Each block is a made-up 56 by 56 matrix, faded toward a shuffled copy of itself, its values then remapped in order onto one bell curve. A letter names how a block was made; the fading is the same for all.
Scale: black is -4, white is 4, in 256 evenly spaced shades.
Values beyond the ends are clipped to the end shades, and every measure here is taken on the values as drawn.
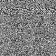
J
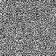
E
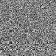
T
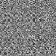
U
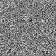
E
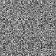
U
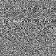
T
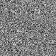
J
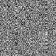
U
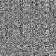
U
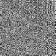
U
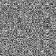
U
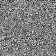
J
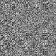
U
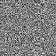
E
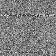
J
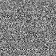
J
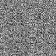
E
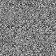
J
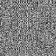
U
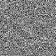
E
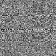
T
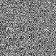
U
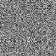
T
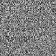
U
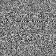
J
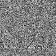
J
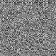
T
